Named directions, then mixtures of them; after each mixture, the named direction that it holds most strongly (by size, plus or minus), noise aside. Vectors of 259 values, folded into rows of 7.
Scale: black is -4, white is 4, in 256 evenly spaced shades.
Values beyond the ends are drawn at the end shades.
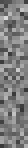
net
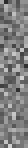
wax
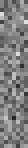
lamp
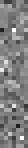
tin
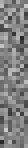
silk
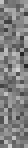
wax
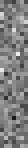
lamp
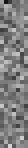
wax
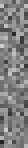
silk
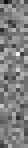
wax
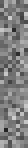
silk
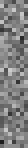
silk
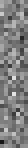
silk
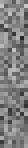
silk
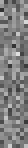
lamp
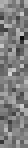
silk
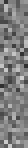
wax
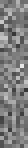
silk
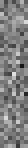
lamp
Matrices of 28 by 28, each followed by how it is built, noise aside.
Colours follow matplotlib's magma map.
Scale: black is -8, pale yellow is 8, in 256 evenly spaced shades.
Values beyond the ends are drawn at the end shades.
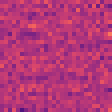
low rank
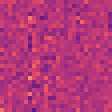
uneven columns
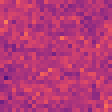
smooth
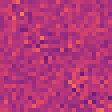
banded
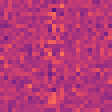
uneven columns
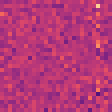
uneven columns
